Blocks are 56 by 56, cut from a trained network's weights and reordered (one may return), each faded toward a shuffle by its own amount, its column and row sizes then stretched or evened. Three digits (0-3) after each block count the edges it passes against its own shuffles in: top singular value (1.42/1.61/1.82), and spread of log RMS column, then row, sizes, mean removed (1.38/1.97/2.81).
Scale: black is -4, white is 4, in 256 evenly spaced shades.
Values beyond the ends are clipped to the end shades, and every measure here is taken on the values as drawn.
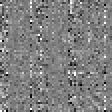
0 3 1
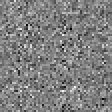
0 2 1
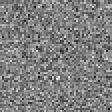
2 0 1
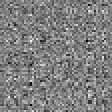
3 2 1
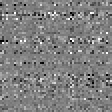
0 2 3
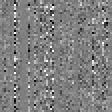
1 3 0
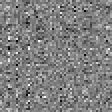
1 2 1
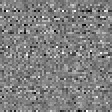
1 0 3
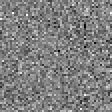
1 1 0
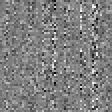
2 3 0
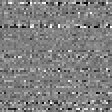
2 0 3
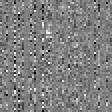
0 3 0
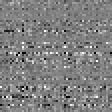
0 1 3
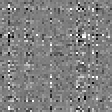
1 3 2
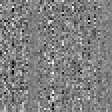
2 3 0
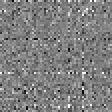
2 2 2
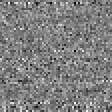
1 0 2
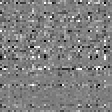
2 2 3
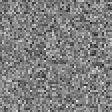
2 0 0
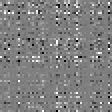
1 3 3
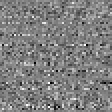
1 0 3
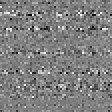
0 0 3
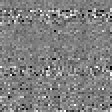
0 1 3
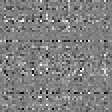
2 2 3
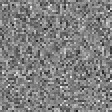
1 1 0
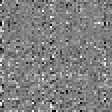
2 3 2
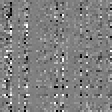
0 3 2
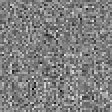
2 1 1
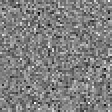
1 1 0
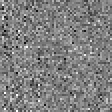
0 2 0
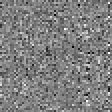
0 2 0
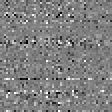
1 2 3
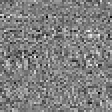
2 0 2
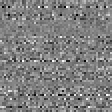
3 0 3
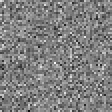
2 2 0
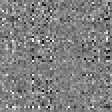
1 2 2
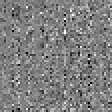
1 3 1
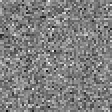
0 1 1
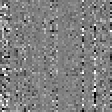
1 3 1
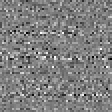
3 0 3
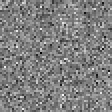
0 1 0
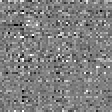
2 1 3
